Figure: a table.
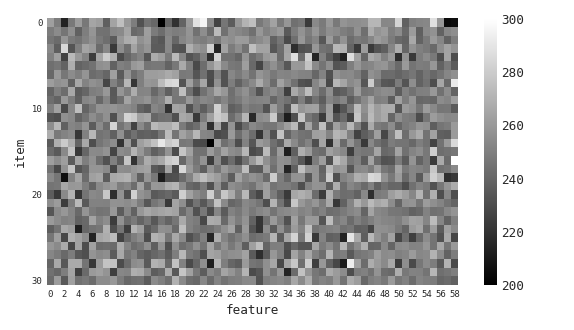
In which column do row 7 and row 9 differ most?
18
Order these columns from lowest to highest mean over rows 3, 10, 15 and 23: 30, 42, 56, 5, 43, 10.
43, 30, 5, 56, 42, 10
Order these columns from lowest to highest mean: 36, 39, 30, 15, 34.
34, 30, 39, 15, 36
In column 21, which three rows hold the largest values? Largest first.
0, 13, 18
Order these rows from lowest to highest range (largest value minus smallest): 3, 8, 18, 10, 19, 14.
19, 8, 10, 3, 18, 14
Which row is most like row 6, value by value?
22
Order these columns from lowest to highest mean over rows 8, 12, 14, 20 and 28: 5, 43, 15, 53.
5, 53, 15, 43
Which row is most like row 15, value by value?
29
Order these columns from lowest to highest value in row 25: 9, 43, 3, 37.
3, 9, 37, 43
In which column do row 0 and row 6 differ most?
16
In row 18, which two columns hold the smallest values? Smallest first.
2, 16
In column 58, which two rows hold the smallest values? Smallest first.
0, 18
